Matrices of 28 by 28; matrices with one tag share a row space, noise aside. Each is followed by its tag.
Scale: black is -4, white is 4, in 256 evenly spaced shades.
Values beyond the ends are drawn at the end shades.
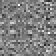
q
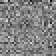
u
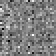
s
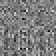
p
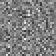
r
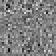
r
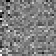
s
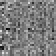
s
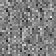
r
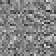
q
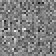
p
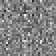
r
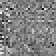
s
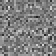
u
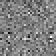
r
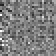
s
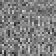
p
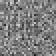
u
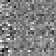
s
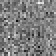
p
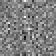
r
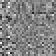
s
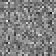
u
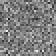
u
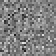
p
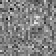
u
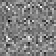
r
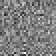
p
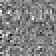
s
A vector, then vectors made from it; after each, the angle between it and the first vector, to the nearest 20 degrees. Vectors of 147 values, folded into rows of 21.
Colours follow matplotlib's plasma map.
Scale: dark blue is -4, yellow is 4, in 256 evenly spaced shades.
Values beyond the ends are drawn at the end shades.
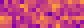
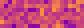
60 degrees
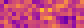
80 degrees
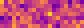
160 degrees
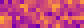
20 degrees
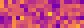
160 degrees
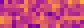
20 degrees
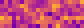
20 degrees
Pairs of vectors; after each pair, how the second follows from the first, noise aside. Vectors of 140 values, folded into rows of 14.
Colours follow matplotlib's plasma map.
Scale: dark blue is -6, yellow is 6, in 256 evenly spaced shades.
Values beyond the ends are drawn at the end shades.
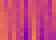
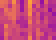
reversed, negated.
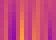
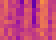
reversed, negated.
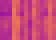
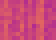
reversed, shrunk.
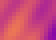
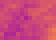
negated, shrunk.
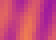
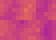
wrapped around, shrunk.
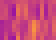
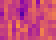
reversed, negated.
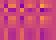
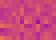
wrapped around, shrunk.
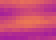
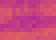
negated, shrunk.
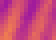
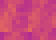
wrapped around, shrunk.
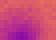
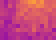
reversed, negated.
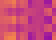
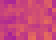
negated, shrunk.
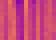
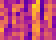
wrapped around, negated, scaled up.
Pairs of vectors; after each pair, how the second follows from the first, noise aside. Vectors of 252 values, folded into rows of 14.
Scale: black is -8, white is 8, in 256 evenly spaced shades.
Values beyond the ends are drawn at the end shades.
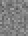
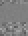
reversed, negated, partly zeroed.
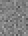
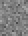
shuffled.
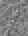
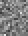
wrapped around, scaled up.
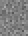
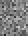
wrapped around, scaled up.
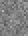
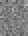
shuffled.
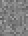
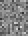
wrapped around, scaled up.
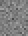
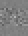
reversed, negated, partly zeroed.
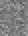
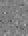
wrapped around, negated, partly zeroed.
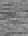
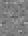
reversed, negated, partly zeroed.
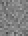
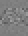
wrapped around, negated, partly zeroed.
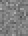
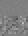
wrapped around, negated, partly zeroed.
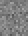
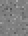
reversed, negated, partly zeroed.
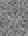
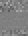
wrapped around, negated, partly zeroed.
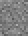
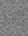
wrapped around, negated, shrunk.
